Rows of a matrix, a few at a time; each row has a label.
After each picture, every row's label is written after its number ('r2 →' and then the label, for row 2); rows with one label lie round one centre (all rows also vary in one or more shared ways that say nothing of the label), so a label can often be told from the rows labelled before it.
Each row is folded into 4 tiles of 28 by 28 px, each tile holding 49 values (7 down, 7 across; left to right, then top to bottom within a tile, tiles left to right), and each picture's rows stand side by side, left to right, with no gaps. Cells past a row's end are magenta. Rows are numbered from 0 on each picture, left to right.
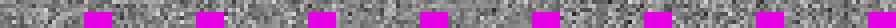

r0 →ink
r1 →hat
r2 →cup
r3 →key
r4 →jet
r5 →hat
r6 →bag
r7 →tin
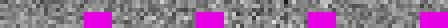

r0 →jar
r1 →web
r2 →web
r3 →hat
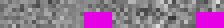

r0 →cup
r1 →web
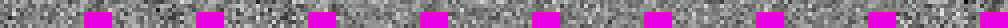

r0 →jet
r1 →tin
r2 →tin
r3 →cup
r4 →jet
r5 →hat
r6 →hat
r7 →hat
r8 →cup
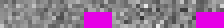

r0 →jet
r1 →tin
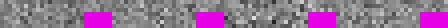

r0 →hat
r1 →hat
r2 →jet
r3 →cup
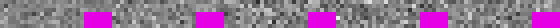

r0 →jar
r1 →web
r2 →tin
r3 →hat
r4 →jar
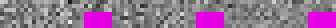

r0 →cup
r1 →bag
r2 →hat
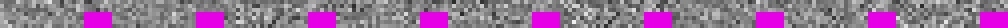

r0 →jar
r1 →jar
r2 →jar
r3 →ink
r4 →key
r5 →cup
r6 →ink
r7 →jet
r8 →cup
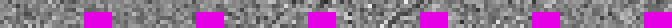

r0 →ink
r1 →hat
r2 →cup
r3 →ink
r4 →hat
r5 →cup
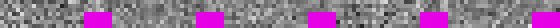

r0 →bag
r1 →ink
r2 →jar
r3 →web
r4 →hat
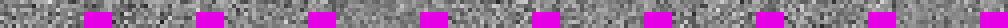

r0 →jet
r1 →web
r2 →bag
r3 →jar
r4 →jet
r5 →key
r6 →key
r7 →bag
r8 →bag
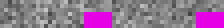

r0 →web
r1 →jar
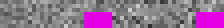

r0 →jet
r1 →web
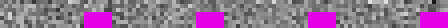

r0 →jar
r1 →hat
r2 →ink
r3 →jet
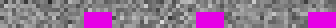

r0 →ink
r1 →jet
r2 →ink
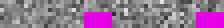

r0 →hat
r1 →bag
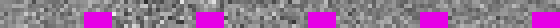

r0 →tin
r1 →tin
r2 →ink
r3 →cup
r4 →hat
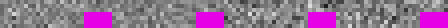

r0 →jar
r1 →key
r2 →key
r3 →bag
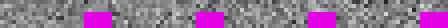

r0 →jar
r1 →cup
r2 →web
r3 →bag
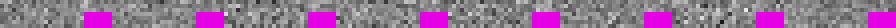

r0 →web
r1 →cup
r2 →web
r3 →bag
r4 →web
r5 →key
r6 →bag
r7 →bag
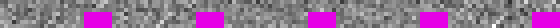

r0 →hat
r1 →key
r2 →ink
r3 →ink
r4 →jet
